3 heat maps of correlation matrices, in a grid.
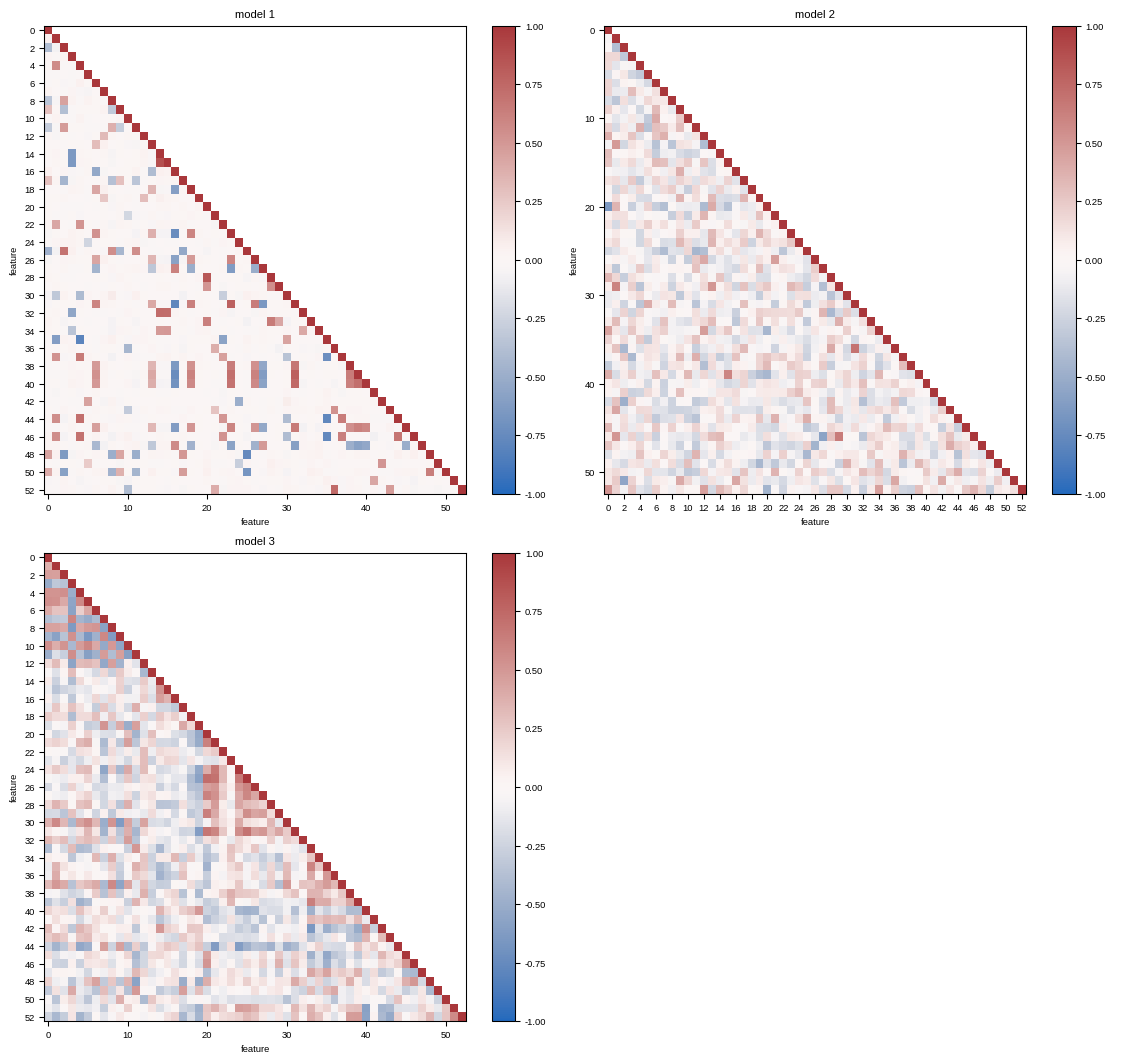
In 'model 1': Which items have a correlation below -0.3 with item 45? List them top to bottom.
16, 27, 47
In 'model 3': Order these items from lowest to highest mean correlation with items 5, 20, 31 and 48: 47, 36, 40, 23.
47, 40, 36, 23
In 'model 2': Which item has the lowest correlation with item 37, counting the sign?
3
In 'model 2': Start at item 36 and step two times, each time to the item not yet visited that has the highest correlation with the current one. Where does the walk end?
5
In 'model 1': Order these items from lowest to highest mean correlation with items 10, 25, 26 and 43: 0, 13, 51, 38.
0, 51, 13, 38
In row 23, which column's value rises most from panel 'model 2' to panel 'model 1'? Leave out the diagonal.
39
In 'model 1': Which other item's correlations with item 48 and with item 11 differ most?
25
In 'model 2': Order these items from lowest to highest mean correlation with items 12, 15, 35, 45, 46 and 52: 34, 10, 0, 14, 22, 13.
13, 22, 10, 14, 34, 0
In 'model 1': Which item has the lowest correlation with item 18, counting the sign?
16
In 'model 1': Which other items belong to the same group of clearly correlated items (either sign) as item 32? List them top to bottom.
3, 14, 15, 34
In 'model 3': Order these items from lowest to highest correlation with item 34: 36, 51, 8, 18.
36, 51, 18, 8
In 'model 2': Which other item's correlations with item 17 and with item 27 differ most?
29
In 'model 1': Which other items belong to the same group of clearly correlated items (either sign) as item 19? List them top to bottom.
7, 12
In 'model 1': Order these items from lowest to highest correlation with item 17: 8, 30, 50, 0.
8, 30, 0, 50
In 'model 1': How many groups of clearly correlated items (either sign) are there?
9
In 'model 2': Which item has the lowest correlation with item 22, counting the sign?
25
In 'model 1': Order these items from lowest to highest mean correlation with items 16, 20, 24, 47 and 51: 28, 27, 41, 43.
43, 41, 28, 27
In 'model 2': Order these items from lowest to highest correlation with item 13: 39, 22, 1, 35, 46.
39, 22, 35, 46, 1
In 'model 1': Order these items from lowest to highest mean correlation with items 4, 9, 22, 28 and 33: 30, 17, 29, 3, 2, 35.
35, 30, 2, 3, 17, 29
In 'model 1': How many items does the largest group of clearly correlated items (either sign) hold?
13
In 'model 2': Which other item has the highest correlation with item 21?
26
